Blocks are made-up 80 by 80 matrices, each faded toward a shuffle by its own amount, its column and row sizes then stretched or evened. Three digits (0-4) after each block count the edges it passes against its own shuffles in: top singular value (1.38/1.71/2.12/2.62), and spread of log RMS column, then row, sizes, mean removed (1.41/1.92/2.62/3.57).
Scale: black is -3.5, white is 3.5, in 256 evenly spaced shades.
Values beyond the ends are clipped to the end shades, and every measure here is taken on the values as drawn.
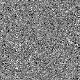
0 1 1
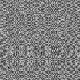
4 1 1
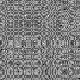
4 0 0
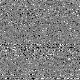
1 0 3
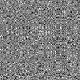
3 0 1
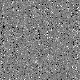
0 2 0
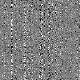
2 4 0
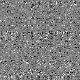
2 0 3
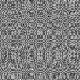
4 1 1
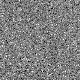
0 0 0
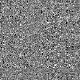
1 2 2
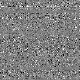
0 2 3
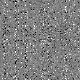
0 3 1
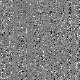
0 3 0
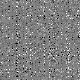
0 3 2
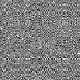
4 1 2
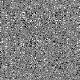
2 1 1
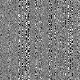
2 4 0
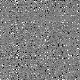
2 2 2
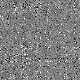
0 2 2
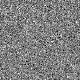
0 0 1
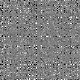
2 3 3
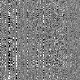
3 4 1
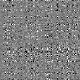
3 3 3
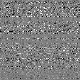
1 1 4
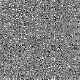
2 2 1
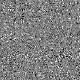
1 1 2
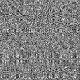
3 0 2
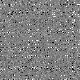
1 1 3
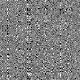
3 3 1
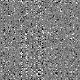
2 3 1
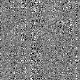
1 3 2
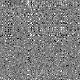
3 2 2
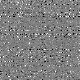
0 1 3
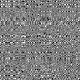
4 0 3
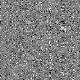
2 2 0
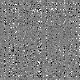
0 3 2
